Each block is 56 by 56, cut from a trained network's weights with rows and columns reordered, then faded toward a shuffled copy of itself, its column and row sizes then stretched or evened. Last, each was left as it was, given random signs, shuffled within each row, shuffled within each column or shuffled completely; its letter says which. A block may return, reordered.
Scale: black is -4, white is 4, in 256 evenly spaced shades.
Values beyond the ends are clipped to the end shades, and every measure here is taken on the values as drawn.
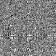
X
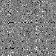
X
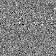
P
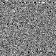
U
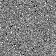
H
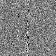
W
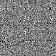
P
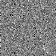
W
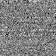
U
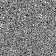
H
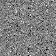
W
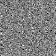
W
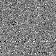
U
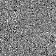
W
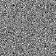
X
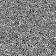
U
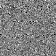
U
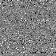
U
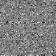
P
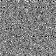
U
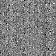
W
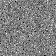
H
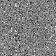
W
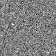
H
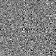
X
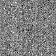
W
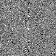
W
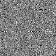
P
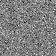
H
